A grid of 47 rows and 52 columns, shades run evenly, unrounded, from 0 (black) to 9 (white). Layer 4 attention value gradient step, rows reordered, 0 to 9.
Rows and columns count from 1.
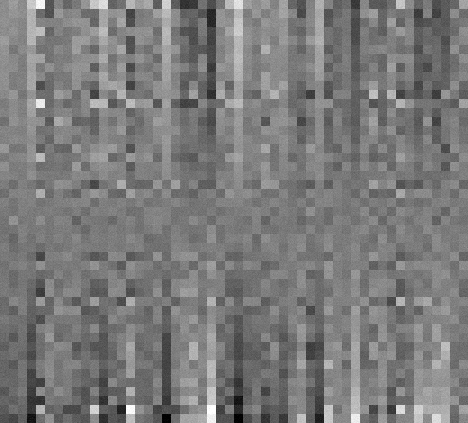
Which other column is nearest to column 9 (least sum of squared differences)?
1
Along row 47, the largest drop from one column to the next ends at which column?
25
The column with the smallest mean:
35
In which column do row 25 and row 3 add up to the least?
24
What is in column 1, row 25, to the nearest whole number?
4
